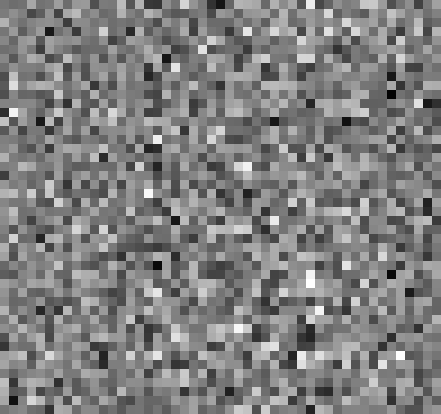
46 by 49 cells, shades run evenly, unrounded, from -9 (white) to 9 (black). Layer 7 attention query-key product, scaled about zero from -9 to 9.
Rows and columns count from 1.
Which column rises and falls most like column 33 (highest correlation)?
49
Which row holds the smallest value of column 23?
6
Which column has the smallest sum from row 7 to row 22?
2
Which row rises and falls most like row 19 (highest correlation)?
1
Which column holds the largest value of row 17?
17
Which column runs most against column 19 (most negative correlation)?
24
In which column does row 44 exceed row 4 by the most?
37
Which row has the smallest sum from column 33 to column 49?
40
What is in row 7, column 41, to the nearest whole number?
1
